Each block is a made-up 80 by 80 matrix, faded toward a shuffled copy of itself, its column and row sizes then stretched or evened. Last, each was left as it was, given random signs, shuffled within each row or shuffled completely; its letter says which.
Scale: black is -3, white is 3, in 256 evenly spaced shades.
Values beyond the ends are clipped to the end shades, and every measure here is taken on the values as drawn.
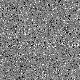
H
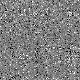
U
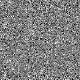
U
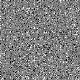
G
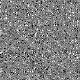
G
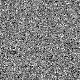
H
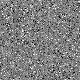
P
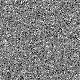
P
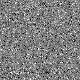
H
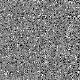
U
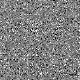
U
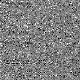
G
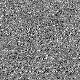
H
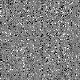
G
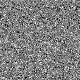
H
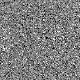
U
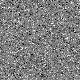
P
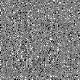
G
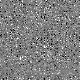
U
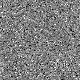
H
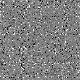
G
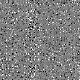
G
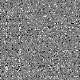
U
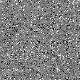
U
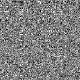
G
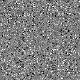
G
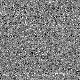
H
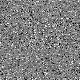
H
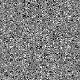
G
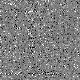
U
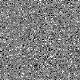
G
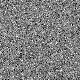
P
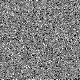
H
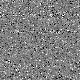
H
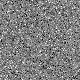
P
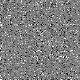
U
